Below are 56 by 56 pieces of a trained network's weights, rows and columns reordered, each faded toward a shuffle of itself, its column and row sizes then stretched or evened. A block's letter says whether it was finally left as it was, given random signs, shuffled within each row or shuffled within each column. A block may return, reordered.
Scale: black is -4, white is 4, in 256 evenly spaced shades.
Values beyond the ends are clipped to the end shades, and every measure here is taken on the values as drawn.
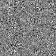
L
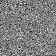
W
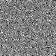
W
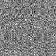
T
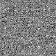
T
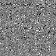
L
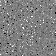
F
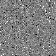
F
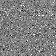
W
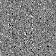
F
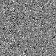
F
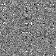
L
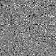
T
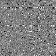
T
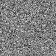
W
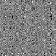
T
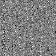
F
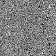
F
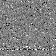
W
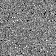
W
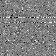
W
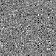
T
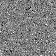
W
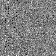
F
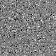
W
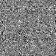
L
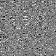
T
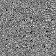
T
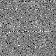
W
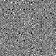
T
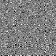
T
